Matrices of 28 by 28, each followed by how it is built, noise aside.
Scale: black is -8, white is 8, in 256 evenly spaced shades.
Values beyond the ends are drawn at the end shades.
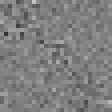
block diagonal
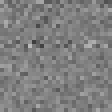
uneven rows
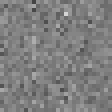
uneven columns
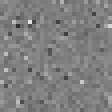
sparse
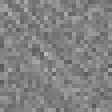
Toeplitz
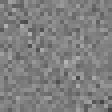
block diagonal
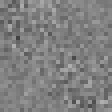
block diagonal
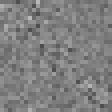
block diagonal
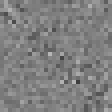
block diagonal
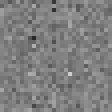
uneven columns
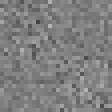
block diagonal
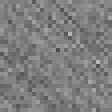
Toeplitz
